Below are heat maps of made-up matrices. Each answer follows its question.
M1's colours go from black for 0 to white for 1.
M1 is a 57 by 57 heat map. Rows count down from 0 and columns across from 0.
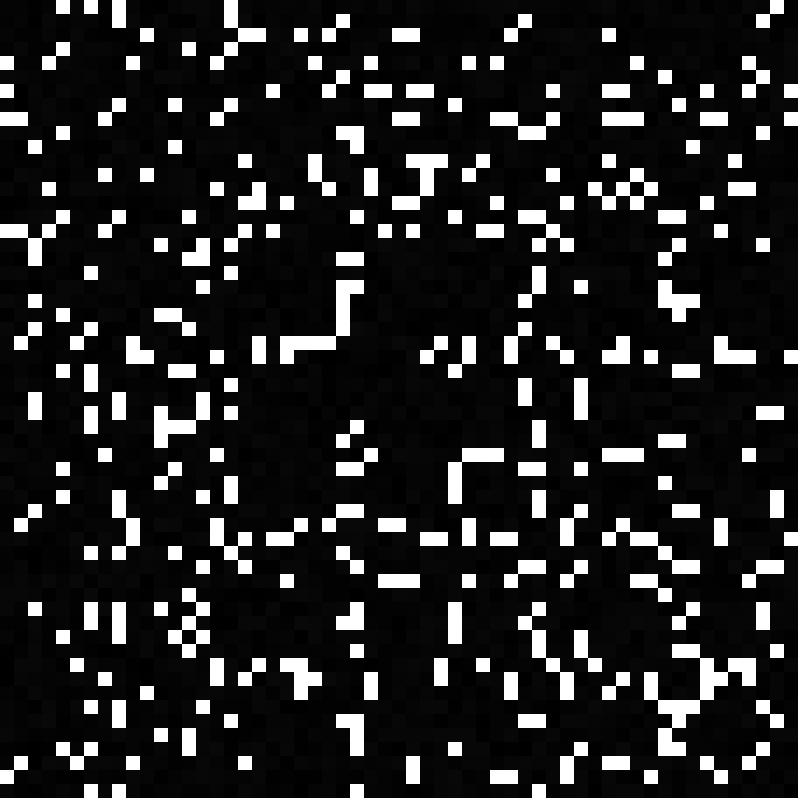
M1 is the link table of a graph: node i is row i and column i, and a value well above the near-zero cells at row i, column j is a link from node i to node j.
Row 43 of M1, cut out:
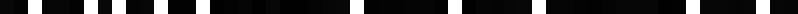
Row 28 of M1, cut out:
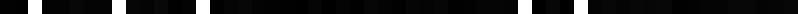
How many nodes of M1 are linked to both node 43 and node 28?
3
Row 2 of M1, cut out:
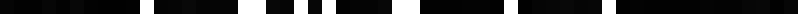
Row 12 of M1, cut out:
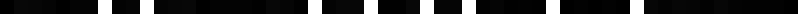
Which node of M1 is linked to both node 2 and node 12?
node 10
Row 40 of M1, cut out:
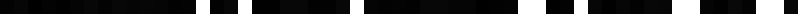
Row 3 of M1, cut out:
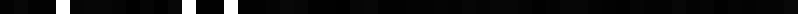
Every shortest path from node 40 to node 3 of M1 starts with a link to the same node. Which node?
node 17
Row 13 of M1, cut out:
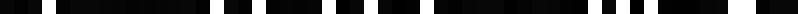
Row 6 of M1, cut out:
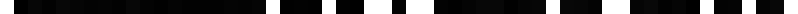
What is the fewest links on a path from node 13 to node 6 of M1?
2
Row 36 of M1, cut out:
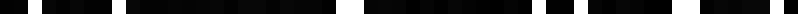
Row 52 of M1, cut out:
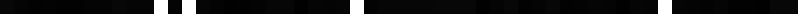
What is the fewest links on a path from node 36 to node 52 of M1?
2
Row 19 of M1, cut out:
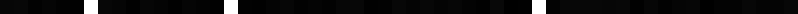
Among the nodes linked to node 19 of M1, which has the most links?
node 38
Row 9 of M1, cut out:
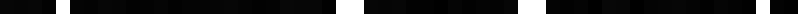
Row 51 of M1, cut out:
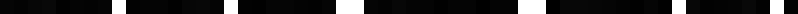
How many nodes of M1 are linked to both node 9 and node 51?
4
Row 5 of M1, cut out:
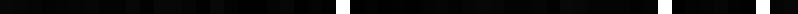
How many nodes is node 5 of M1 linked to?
3
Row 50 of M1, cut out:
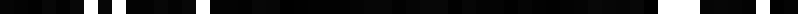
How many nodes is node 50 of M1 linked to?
7
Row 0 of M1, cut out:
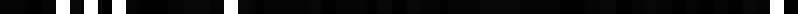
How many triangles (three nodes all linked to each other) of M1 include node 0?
0
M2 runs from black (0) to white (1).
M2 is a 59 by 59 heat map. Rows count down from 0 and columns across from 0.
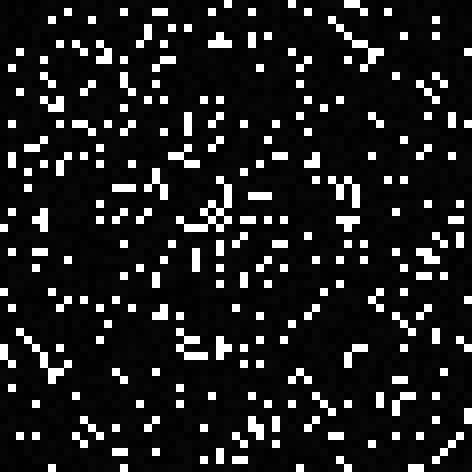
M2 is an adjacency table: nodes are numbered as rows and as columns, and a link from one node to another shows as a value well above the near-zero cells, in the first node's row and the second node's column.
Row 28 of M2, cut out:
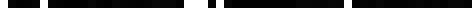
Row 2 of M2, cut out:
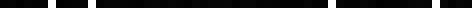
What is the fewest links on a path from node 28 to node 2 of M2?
4
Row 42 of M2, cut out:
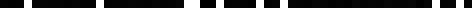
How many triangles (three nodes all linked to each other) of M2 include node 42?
8
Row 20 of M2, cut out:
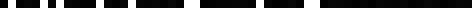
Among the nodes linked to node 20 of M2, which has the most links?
node 5
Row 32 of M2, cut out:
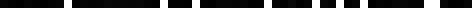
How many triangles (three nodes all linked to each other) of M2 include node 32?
6
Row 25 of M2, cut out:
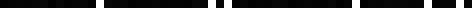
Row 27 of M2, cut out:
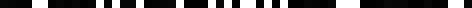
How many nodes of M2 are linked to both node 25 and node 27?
5
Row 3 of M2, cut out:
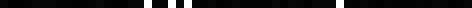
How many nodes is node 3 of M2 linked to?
4
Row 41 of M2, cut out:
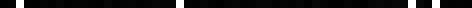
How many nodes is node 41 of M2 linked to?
4
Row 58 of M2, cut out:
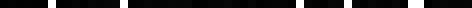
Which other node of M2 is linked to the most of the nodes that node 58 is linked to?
node 10
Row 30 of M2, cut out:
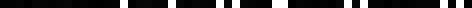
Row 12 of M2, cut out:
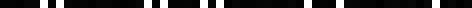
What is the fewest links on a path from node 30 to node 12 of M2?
2
